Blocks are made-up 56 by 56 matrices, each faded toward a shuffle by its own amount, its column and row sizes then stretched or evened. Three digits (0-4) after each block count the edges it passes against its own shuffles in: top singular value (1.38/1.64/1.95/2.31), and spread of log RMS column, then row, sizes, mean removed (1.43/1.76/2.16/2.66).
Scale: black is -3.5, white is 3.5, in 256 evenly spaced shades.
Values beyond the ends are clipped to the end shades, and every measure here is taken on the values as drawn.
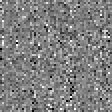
1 3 0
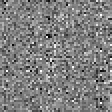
1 3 1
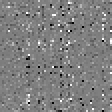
0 3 2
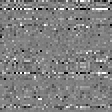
4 0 4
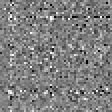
1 2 3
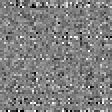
1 2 4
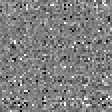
1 1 3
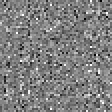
1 2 0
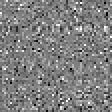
3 1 0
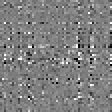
3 3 4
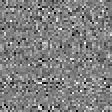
3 0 3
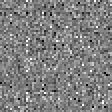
1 1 0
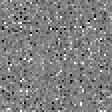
0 2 1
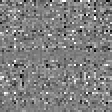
0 2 4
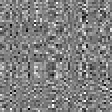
4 4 0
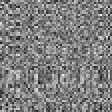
4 3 1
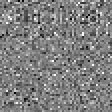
3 0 3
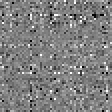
2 3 3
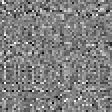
3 0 3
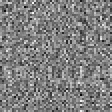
3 1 0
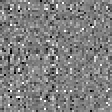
3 2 1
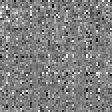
1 4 2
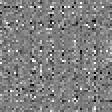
1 4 3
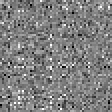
3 2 2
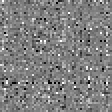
1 3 3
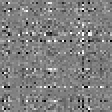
3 3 4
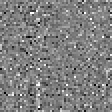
2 1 2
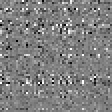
2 3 4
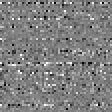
0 0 4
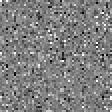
0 3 0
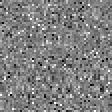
2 0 0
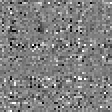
1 2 4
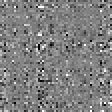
0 4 4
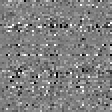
1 1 4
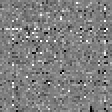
1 2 2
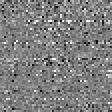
0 1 4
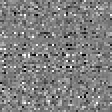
2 2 4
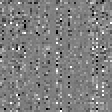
0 4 2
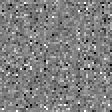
1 3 0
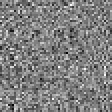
3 2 1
